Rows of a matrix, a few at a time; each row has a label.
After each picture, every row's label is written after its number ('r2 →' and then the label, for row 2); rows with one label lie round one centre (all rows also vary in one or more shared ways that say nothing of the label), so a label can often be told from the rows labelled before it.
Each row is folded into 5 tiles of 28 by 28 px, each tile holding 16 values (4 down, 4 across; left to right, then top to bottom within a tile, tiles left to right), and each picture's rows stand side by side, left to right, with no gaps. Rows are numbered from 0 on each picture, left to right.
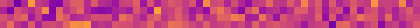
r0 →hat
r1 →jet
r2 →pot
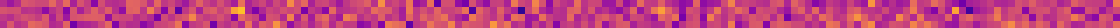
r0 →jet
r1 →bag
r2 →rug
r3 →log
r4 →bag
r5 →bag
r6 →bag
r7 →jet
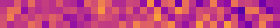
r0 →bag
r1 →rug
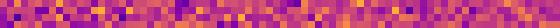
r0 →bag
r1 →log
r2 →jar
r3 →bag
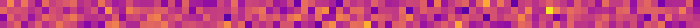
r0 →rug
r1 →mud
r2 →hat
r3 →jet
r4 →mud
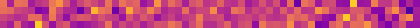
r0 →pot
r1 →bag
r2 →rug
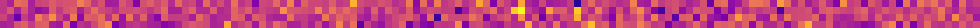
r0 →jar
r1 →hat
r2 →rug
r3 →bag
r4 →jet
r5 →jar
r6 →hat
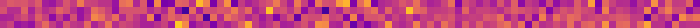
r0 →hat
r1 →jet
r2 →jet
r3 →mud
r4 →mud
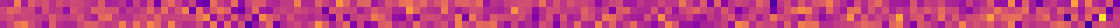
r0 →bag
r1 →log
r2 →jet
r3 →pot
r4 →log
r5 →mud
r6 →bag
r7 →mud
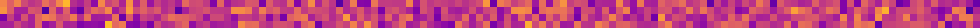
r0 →rug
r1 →mud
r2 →rug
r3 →hat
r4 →log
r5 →mud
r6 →jar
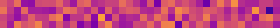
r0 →log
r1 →jar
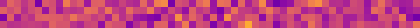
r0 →rug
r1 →jar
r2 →bag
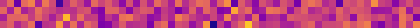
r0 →rug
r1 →jar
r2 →hat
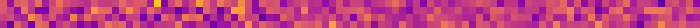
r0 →pot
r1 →bag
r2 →log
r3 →jet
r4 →mud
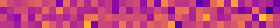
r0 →hat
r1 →jar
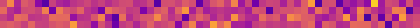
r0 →log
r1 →hat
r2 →mud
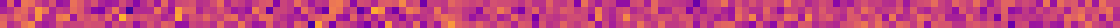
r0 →jar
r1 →jar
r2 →pot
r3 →jet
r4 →jar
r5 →jar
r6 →pot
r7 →hat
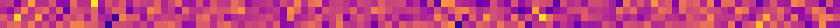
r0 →pot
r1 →bag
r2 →bag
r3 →jar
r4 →hat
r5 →rug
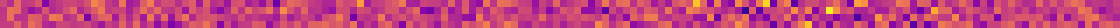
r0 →bag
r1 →rug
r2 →log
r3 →hat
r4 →jet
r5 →jet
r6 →jar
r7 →bag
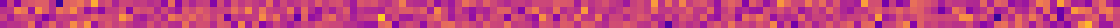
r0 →hat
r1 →mud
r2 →log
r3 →jet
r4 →pot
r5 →log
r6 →jar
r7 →jar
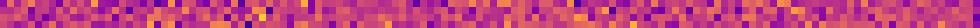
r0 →hat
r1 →mud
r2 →jar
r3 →hat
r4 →log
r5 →bag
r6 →jar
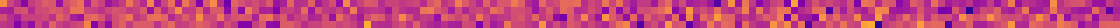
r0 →hat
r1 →rug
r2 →hat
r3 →hat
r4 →rug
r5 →mud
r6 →jar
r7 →bag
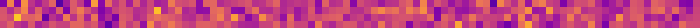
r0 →pot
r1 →jet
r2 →mud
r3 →log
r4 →bag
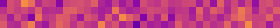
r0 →jar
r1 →hat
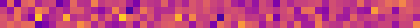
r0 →jar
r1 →jar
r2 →pot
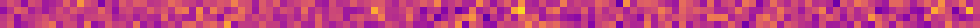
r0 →hat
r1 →hat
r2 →pot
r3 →bag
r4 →hat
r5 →rug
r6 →pot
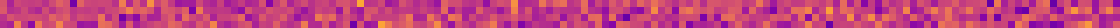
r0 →log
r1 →log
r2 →jar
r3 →pot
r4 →pot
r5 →rug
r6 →mud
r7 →mud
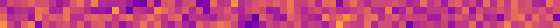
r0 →jar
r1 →pot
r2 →rug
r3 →hat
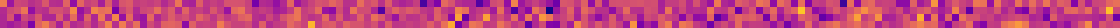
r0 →hat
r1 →bag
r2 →jet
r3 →jar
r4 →log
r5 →bag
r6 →pot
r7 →jet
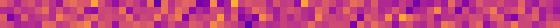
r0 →hat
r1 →pot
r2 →jar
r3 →bag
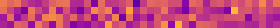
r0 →rug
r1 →pot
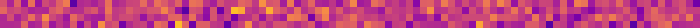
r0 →mud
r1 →pot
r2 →rug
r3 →rug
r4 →jar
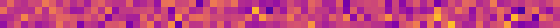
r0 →rug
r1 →jar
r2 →bag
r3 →jet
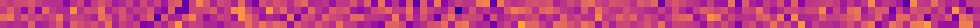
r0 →bag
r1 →bag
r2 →rug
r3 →mud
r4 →jar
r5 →mud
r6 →bag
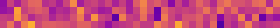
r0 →jet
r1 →log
